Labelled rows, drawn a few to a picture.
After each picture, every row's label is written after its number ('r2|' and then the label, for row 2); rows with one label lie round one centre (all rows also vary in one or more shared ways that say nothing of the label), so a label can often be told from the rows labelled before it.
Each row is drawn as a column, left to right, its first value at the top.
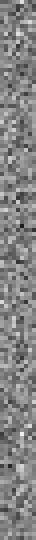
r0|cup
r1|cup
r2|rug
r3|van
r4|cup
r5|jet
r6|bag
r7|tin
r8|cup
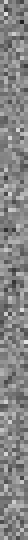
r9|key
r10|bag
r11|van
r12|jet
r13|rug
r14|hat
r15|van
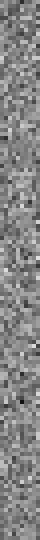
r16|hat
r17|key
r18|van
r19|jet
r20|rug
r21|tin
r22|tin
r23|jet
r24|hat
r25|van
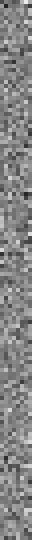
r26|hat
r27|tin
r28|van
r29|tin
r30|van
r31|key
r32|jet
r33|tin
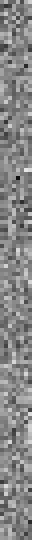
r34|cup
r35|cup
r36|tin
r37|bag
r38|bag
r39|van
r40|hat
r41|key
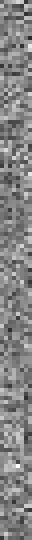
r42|hat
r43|bag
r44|hat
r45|rug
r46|jet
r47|van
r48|hat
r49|jet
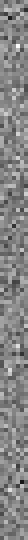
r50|van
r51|jet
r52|tin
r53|jet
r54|jet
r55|bag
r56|van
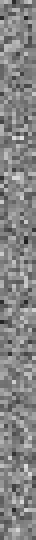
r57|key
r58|jet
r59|jet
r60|cup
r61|tin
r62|van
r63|tin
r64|jet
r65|tin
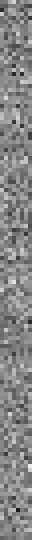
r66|cup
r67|rug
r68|bag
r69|rug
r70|cup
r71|bag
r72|rug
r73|tin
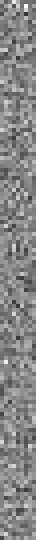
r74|rug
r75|bag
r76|key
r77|jet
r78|key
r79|cup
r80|key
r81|jet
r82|bag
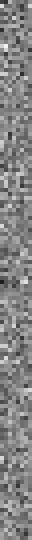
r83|hat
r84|jet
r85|tin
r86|van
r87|jet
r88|van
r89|rug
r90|key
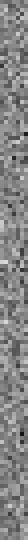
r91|hat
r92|tin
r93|rug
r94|bag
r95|hat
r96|tin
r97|tin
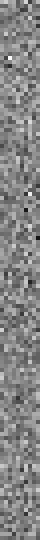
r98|rug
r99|jet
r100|hat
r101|jet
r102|rug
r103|van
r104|rug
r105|bag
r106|tin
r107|cup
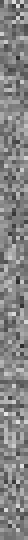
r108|cup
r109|key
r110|rug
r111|jet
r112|key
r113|van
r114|bag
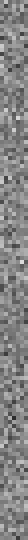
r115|jet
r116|rug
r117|cup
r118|key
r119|hat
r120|hat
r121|rug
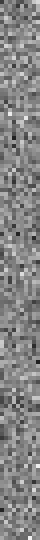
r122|cup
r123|bag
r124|jet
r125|hat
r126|rug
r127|hat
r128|rug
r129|key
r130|bag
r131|key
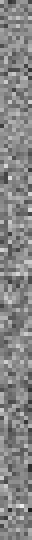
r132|van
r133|bag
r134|cup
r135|tin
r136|key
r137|key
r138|hat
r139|cup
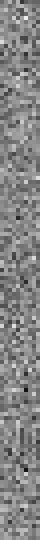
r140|tin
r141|key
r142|key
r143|van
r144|key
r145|cup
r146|jet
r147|tin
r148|van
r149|tin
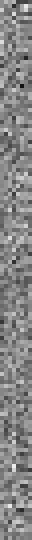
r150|key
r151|rug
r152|jet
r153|tin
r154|cup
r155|rug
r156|key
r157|van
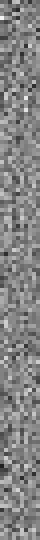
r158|bag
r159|van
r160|rug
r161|bag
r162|jet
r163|tin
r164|van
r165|hat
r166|tin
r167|jet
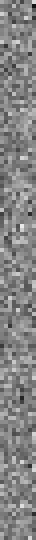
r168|bag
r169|tin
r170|rug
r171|hat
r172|tin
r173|rug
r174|rug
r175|bag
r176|rug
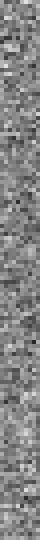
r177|jet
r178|jet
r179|jet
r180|jet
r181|jet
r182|key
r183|jet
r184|jet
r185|hat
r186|key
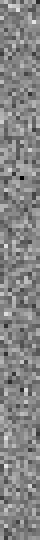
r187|bag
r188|jet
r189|key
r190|hat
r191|key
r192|bag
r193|van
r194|bag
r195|jet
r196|cup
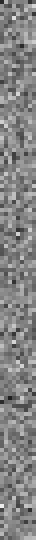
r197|van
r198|jet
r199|rug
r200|van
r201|tin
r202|cup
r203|key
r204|bag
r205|key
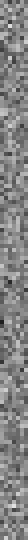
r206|key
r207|key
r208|hat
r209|bag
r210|hat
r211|jet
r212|tin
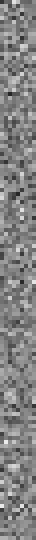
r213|key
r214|key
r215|cup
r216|key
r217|rug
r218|jet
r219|hat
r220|cup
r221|hat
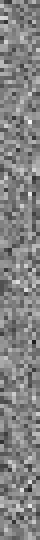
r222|jet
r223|tin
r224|tin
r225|key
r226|rug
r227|tin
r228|cup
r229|van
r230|bag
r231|rug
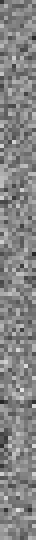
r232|tin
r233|bag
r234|jet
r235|hat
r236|tin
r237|van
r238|cup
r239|key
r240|jet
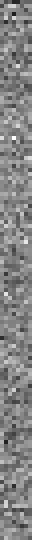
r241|van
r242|bag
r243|hat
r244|key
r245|tin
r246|cup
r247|rug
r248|rug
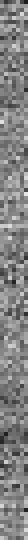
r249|bag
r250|cup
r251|hat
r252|jet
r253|rug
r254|bag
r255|cup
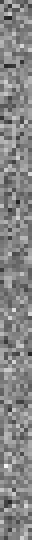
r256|tin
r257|hat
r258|hat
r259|hat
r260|jet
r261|tin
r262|bag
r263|jet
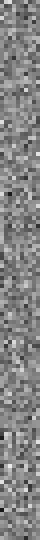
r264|cup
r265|van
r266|jet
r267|key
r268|rug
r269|rug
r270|rug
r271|key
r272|bag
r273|tin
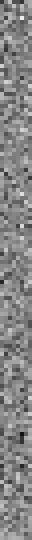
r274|tin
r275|cup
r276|bag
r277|bag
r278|van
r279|bag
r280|rug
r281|key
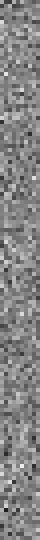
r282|rug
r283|cup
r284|hat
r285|rug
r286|cup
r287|jet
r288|hat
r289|tin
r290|cup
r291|key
